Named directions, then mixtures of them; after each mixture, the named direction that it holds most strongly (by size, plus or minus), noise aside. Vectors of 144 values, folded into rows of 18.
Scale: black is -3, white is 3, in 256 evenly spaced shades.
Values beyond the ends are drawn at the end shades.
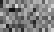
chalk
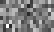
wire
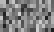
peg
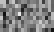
peg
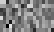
wire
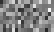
wire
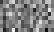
peg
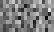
peg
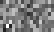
wire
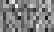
peg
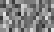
peg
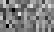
peg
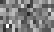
wire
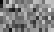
chalk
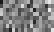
wire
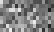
chalk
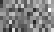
chalk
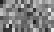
wire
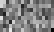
peg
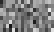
wire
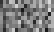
peg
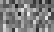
peg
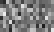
peg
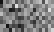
chalk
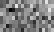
chalk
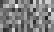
chalk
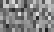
chalk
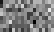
chalk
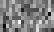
peg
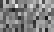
chalk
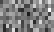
wire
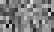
wire
